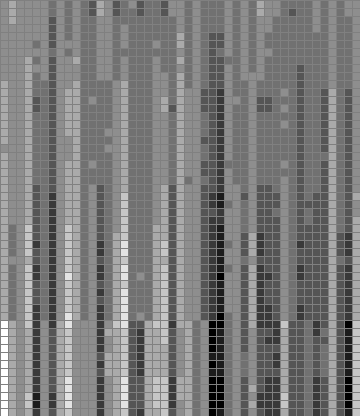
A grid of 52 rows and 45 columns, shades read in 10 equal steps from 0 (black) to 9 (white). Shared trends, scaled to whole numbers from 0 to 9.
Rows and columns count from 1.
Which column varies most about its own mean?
1
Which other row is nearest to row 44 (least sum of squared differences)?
46
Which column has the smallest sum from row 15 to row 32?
28
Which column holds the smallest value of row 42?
27
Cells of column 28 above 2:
11
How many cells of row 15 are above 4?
18
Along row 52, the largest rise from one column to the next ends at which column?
45
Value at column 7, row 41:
2
